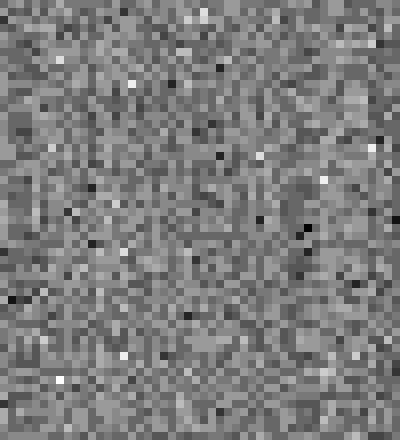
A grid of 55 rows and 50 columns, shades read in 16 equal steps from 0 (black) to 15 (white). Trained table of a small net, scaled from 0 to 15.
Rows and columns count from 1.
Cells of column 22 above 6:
28
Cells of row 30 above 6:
27
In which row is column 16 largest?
45
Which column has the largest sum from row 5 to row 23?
14
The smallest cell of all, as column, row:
39, 29
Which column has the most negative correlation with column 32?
25
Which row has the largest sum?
19
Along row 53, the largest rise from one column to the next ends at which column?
41
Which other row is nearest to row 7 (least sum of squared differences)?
32
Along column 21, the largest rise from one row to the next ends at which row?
46
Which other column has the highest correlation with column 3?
4
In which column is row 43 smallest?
43
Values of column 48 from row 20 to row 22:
7 6 8
